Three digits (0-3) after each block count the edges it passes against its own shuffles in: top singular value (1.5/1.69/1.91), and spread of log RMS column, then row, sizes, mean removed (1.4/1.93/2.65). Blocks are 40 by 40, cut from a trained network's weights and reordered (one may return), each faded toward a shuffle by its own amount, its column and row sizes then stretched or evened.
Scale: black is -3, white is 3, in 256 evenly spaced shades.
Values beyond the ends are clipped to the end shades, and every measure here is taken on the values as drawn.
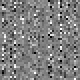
0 3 0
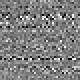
1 0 3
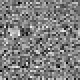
1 0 2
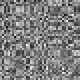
3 0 1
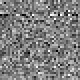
1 0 1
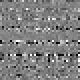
2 1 3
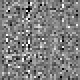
0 3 0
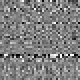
2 0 3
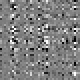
3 3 3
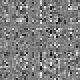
0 3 2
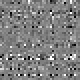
0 2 3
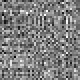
3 2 0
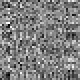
3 2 0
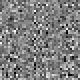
1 2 1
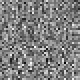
2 1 1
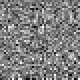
2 1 1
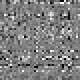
1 2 3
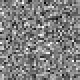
0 0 0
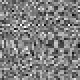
2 0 0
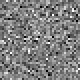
0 0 1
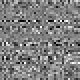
3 0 3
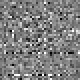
2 2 2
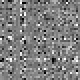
1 3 2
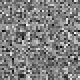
1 1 0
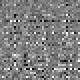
1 1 3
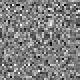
1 0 1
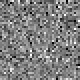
0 1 1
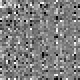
1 3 1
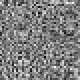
2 0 1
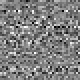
2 0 3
